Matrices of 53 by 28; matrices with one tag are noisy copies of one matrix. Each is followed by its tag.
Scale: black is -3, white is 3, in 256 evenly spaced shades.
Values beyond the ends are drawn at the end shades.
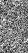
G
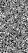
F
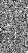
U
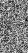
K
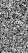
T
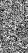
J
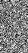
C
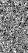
K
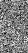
G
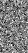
K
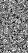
T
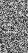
U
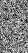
T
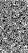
C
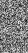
T
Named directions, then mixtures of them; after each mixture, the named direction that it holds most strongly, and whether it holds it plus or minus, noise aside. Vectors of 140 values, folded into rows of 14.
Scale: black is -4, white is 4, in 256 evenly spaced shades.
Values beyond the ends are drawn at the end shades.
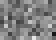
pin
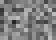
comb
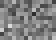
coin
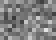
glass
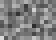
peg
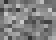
glass, minus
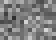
glass, plus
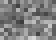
pin, plus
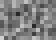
peg, plus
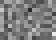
pin, minus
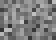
coin, minus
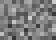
coin, minus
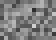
peg, minus
